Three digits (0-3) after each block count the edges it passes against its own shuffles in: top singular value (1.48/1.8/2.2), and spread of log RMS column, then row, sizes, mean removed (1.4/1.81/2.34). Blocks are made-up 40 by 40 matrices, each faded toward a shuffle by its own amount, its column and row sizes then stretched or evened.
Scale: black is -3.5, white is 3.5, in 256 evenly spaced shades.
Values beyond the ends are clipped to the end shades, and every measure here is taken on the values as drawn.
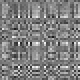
3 2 3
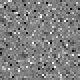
0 0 0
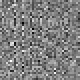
2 2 0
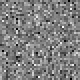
1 1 0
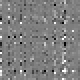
2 3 2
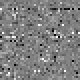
1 1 2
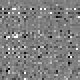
0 2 3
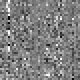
1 3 0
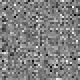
1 1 0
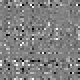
0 2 3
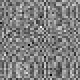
3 1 0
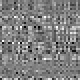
3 0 3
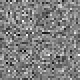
1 1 0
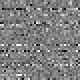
2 0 3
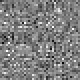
2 1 0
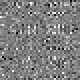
2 1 2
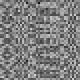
3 1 1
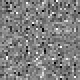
0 2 0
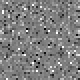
0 0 0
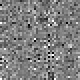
1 2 1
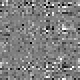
2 2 3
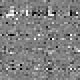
2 1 3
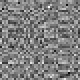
3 0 2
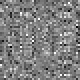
2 2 0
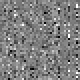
0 3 0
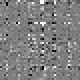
1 3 3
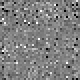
0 2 2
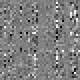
0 3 1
